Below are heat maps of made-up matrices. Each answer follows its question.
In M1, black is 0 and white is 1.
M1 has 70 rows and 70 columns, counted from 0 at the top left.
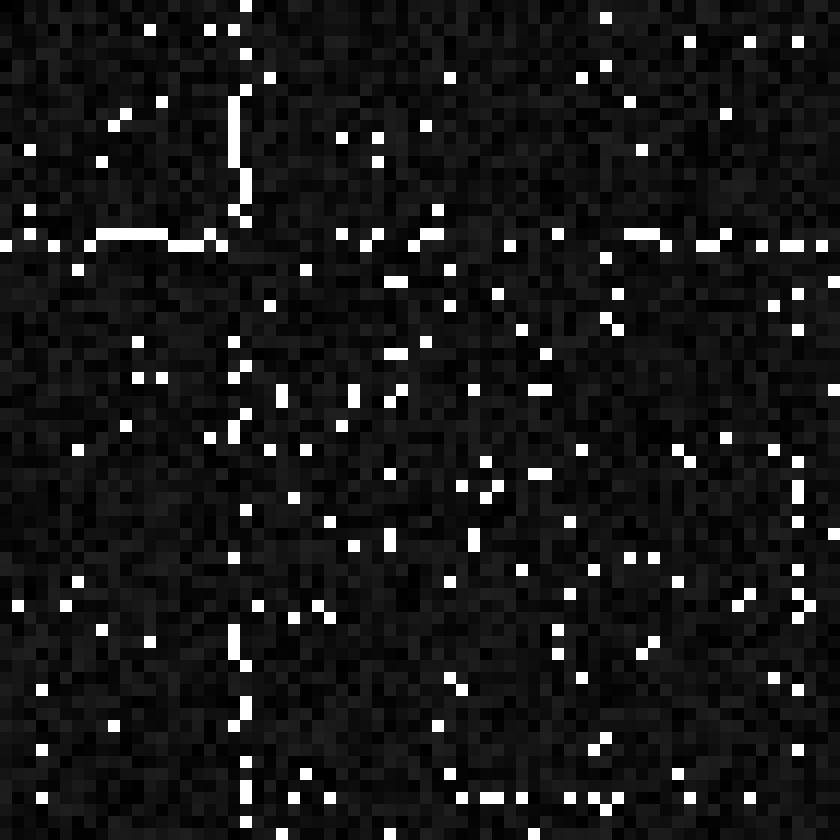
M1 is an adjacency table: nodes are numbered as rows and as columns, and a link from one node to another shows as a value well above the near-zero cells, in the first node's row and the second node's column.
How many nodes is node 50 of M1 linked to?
6
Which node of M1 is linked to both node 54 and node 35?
node 19
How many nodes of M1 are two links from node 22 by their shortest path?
3
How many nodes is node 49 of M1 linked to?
3
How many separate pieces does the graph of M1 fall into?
5
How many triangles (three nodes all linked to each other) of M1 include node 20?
0
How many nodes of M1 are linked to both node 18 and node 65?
1
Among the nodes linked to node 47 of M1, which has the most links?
node 66
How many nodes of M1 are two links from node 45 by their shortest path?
4
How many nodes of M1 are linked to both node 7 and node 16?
1
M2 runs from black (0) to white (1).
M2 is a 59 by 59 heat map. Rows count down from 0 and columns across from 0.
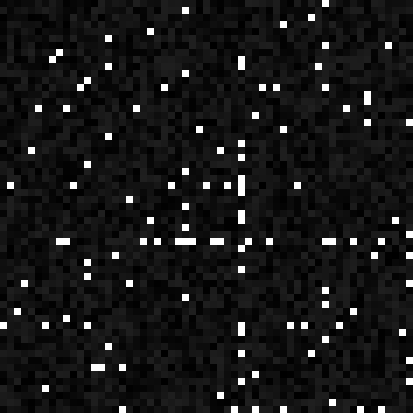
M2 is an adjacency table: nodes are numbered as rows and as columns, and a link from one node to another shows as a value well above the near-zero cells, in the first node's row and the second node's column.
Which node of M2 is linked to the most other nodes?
node 34
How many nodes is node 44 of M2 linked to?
2
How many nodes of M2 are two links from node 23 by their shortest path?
4
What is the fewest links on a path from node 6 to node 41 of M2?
2
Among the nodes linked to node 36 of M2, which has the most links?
node 58
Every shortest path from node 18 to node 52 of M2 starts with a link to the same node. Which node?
node 40
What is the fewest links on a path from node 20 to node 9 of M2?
2
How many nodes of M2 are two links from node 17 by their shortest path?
7
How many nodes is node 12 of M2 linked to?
5
